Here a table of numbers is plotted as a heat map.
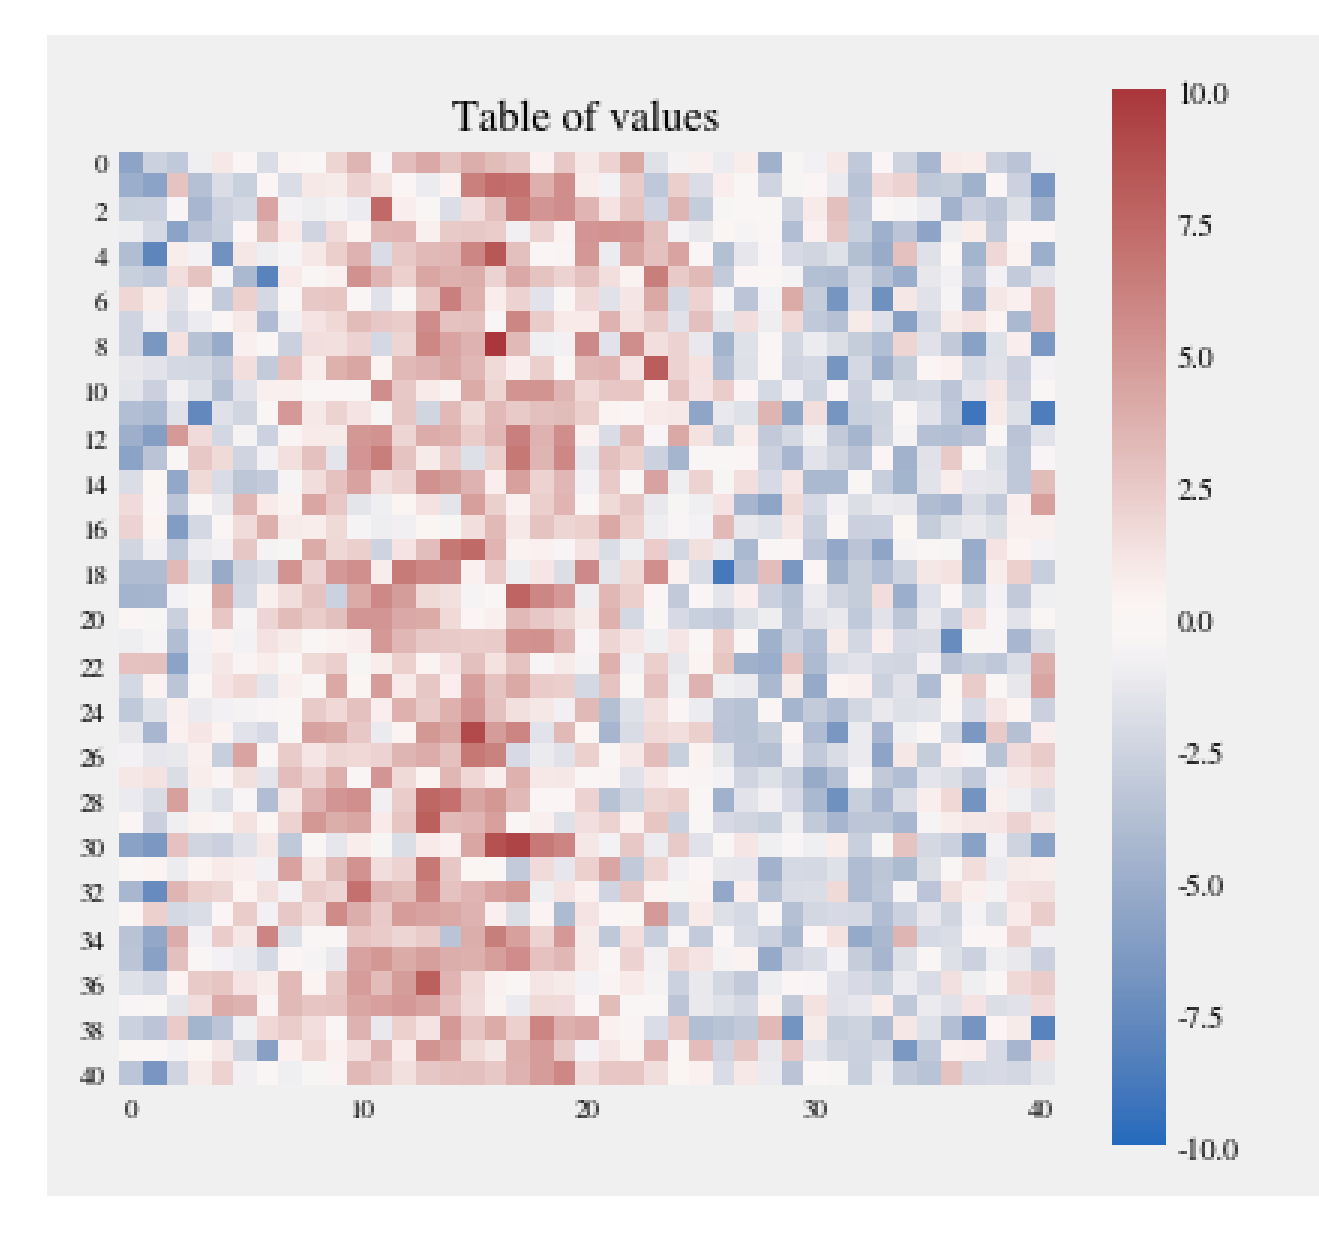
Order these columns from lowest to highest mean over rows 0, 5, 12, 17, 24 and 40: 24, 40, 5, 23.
40, 5, 24, 23
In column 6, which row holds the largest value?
34
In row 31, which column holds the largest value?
13
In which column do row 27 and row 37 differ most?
30
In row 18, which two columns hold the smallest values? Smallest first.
26, 29
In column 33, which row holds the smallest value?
6
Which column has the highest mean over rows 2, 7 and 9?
17
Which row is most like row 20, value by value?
37
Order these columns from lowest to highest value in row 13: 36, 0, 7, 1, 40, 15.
0, 1, 15, 40, 7, 36
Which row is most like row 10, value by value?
21
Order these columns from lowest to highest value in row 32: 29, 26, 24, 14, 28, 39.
26, 28, 29, 24, 39, 14
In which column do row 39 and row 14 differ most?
2
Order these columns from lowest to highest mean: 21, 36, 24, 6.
36, 6, 24, 21
